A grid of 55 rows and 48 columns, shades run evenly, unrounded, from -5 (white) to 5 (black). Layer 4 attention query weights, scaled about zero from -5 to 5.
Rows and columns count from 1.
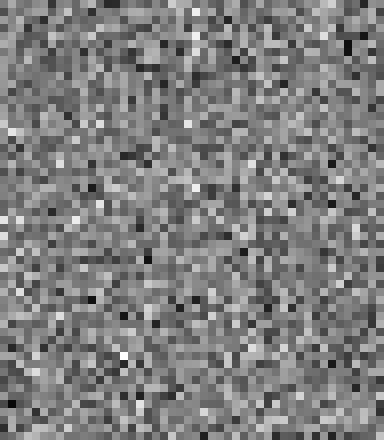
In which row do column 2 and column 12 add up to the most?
51
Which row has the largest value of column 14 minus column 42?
1
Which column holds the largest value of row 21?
42
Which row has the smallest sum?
28
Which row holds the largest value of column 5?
52
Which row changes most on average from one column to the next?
46
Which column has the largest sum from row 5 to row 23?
21
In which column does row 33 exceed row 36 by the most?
19
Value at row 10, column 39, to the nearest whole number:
-1
